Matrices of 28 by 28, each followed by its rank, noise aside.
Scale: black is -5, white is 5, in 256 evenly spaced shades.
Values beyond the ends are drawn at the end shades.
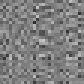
four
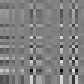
one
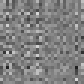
three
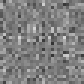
four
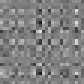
two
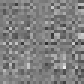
three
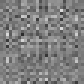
four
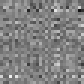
four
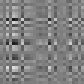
one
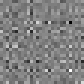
three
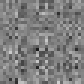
four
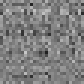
four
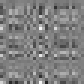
two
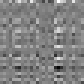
two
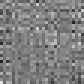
four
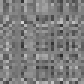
two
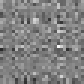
four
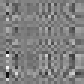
two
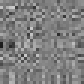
four
